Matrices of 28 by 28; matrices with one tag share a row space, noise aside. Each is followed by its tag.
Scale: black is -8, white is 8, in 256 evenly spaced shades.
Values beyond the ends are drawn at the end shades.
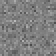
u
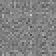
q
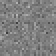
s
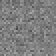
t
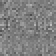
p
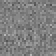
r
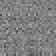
p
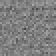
t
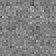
t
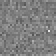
t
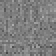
r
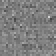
u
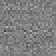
r
